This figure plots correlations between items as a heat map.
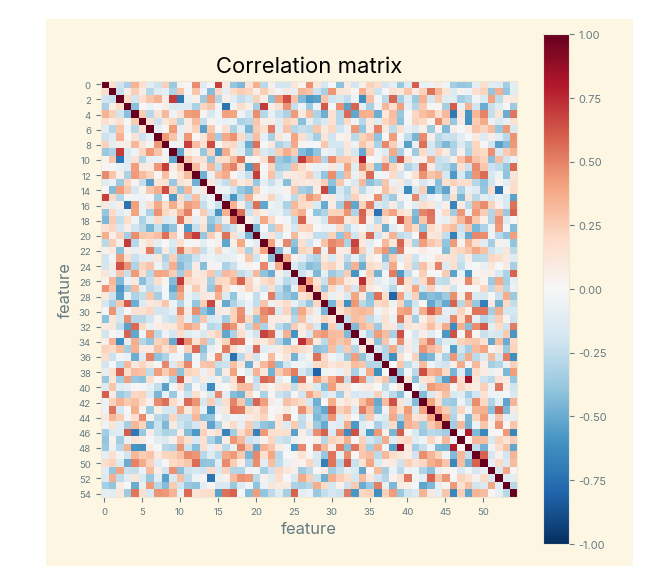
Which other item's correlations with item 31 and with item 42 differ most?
20
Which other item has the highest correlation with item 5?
44
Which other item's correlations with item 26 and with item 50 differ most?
48
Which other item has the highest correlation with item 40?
52
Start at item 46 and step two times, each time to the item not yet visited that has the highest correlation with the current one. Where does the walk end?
39
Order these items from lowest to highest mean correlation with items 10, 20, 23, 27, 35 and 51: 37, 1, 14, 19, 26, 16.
37, 14, 19, 1, 26, 16
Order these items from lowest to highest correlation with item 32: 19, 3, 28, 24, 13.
3, 24, 19, 28, 13
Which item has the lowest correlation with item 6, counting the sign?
13
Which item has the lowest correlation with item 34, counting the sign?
2
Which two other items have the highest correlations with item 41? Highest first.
0, 15
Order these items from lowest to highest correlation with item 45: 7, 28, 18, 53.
28, 7, 18, 53
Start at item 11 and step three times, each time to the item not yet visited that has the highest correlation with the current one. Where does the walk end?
29
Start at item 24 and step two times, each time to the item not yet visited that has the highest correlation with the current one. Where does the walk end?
9
